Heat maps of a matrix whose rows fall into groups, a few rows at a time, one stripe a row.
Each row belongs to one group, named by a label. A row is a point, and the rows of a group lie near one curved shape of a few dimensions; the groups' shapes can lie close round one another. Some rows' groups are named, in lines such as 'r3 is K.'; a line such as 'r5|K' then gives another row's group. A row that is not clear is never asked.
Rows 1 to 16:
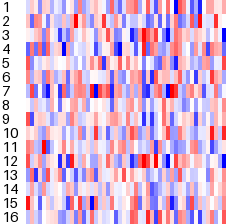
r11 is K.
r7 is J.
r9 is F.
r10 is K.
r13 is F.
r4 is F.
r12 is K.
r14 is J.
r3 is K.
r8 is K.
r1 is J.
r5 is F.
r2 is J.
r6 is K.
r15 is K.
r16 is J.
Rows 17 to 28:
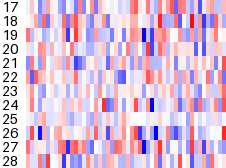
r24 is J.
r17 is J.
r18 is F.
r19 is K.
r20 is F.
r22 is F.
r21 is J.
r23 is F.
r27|K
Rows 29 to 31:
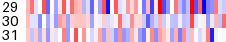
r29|F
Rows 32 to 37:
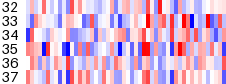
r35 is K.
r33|F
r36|J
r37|K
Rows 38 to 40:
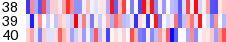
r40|K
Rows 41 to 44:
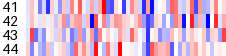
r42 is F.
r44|F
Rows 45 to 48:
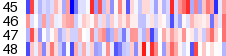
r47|J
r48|F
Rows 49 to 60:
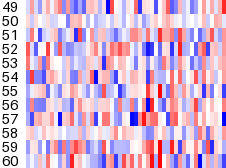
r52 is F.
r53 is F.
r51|J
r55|F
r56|F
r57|K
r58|F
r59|F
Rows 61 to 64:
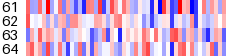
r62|F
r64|K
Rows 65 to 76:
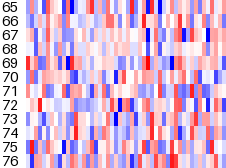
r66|F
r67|F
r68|F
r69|K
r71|F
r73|F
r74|F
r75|F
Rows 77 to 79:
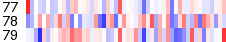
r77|F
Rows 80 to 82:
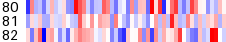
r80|F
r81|J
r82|K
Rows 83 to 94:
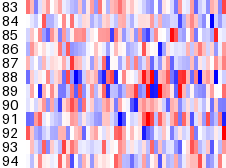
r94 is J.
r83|F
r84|K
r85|J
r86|J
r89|J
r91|F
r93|K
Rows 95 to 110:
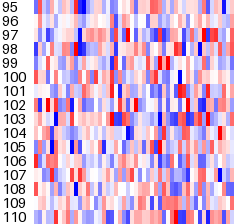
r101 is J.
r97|F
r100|K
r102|F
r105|F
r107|K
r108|K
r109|K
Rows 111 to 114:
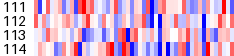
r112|K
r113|F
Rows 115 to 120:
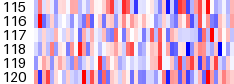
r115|J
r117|F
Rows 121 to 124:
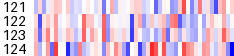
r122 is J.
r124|K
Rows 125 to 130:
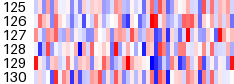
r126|K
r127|F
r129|F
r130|F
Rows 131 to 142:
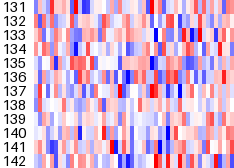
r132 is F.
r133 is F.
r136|J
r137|K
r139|J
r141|J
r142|F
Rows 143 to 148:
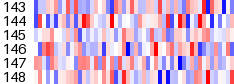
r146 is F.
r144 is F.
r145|J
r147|K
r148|J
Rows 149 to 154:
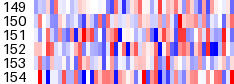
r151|J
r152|F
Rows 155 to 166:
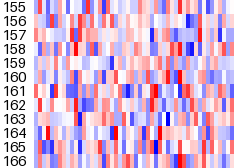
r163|J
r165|F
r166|J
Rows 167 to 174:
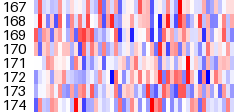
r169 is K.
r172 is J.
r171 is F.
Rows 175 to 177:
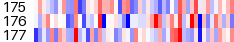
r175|J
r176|F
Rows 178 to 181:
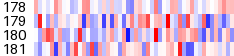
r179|J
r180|F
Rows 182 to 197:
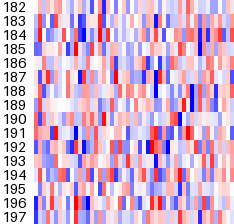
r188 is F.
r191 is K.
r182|F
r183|F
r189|F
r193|F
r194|J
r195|F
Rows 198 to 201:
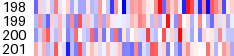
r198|J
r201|K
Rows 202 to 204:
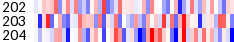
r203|K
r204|K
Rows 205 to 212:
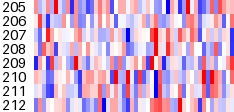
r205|F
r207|F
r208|F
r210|F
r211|F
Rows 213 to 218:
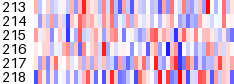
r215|K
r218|F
